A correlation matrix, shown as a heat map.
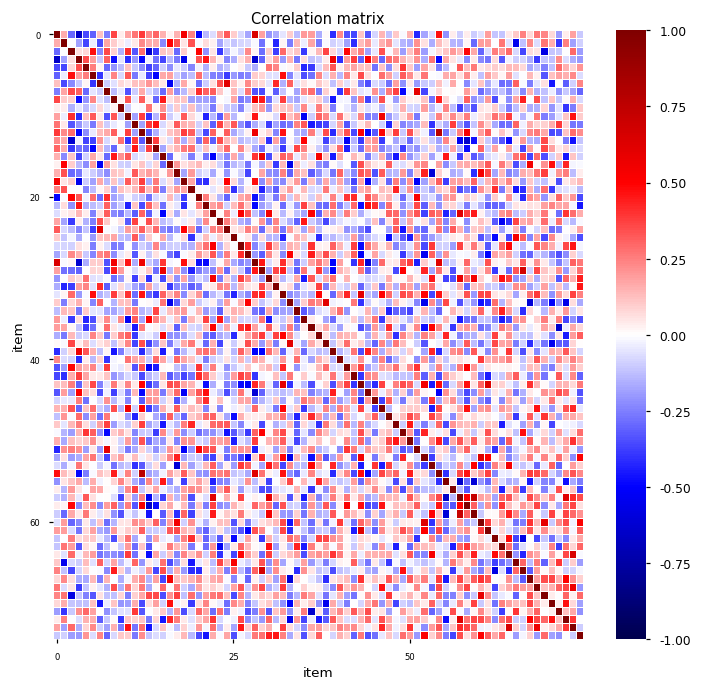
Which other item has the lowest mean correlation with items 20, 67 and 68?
33
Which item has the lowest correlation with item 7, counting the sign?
49
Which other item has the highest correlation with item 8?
28
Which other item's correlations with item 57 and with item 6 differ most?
72
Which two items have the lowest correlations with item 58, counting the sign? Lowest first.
13, 14
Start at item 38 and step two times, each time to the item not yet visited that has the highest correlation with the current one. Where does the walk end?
27
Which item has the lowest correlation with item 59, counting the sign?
55
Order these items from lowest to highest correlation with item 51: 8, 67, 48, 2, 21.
48, 8, 67, 2, 21
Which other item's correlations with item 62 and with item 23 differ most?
64
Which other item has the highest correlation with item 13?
35
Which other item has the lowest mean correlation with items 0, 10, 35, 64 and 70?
3
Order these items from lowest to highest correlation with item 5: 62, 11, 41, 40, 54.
11, 40, 54, 62, 41
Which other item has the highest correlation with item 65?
25
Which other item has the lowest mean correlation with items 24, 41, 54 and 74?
44
